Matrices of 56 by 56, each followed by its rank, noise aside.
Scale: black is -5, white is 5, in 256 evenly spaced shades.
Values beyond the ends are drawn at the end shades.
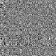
six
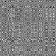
five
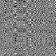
three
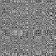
four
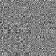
six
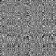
six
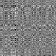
three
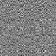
six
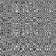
four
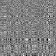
three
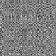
three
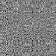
five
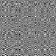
three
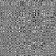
five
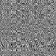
five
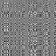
three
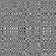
three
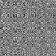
four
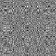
three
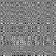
three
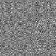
six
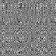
five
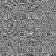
five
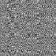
six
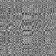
five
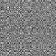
six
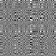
three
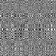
three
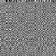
three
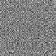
six
